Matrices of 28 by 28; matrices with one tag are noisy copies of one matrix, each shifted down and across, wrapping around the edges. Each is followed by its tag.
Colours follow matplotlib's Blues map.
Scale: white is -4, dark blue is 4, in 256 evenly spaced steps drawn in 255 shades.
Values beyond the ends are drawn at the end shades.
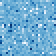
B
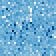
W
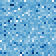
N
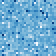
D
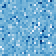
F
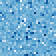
F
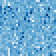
W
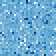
F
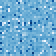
B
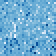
W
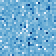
F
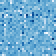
B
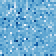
F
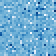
F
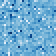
F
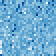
W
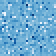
D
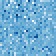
F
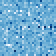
B
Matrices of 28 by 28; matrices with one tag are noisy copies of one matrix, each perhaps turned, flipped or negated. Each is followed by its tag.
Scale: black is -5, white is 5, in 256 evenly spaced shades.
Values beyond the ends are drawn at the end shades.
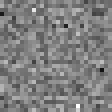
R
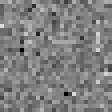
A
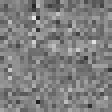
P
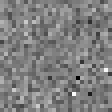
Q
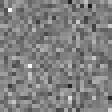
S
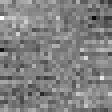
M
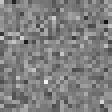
S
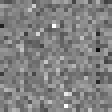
A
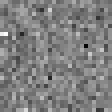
R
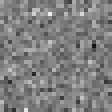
A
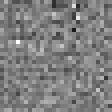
P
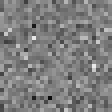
A
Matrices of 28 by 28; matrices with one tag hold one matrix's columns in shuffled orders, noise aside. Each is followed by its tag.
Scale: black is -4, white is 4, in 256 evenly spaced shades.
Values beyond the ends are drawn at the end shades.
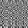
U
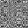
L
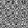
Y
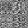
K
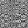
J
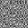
Y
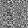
L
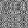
K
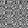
Y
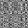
K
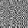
U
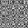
Y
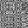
K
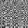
U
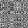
K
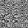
J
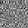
Y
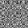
Y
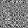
L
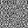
Y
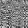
U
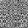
J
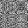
K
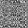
L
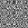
Y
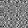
L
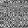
L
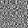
Y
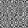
L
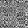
L
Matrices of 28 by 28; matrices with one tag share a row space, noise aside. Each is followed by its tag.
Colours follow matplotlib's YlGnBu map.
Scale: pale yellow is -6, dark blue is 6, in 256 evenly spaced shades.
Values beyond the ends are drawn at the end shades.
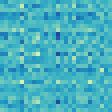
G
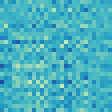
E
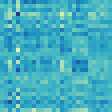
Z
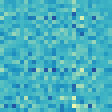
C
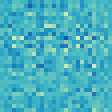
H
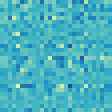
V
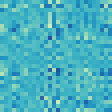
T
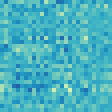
E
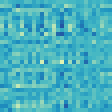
E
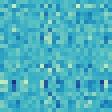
T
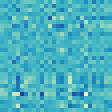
V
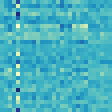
Z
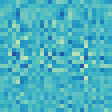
V
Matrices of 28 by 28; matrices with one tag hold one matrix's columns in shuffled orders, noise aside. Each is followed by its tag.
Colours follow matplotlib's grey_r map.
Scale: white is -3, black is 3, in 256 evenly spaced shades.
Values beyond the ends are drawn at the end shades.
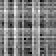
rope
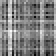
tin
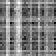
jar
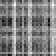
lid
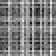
jar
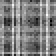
lid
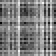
jar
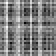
jar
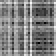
jar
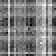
lid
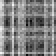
lid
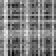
tin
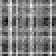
lid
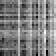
tin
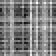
jar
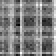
lid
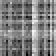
tin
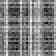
jar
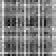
lid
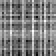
tin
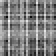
tin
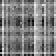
lid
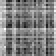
rope
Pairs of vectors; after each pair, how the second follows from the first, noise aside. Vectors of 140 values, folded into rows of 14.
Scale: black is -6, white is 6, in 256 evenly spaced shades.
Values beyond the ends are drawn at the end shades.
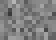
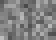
wrapped around, negated.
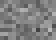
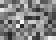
wrapped around, scaled up.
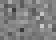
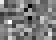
wrapped around, negated, scaled up.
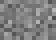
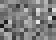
scaled up.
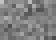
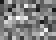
wrapped around, negated, scaled up.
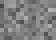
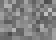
wrapped around, negated.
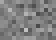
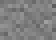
wrapped around, negated, shrunk.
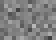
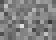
wrapped around, negated.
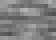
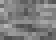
reversed, negated.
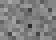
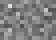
wrapped around, negated.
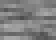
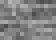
reversed, negated.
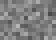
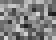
scaled up.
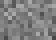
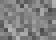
wrapped around, negated.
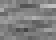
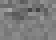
reversed, partly zeroed.
